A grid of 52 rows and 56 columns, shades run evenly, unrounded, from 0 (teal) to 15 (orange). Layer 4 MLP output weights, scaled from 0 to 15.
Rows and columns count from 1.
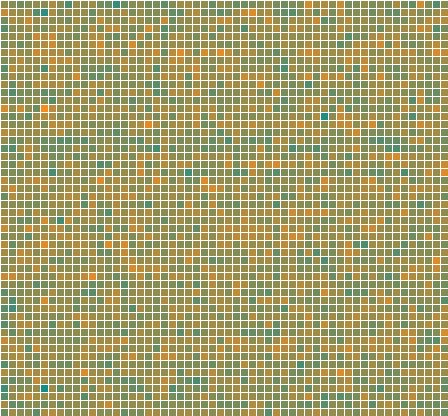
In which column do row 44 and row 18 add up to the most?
35
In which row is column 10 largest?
10
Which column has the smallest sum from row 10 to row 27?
2
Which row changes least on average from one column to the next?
36
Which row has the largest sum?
7
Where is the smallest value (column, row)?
6, 49
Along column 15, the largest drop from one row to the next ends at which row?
5
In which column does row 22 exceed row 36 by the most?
56
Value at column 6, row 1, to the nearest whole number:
8
